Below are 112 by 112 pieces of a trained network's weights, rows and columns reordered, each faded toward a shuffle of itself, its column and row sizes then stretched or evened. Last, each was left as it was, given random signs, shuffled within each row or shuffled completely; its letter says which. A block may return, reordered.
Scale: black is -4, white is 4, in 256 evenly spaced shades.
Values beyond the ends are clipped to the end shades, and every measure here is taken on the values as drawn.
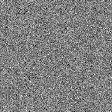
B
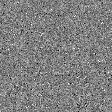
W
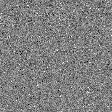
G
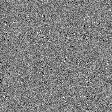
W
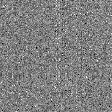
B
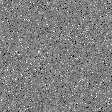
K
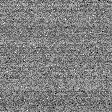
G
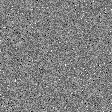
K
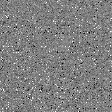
B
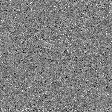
G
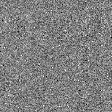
B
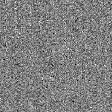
B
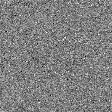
G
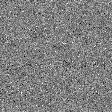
G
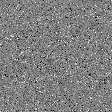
G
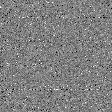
G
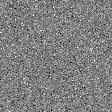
K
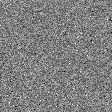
K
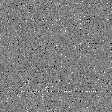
B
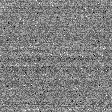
G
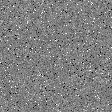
K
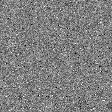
G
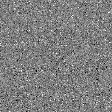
W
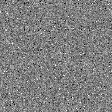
W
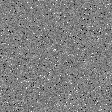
K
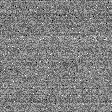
G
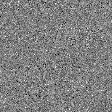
W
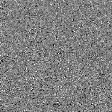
B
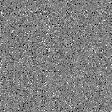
B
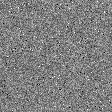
K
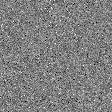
K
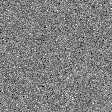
K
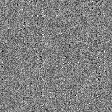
B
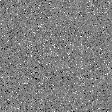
W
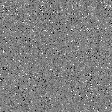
B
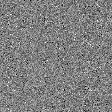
W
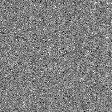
B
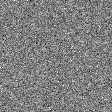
K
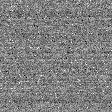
G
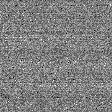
B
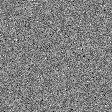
K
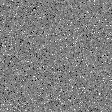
K
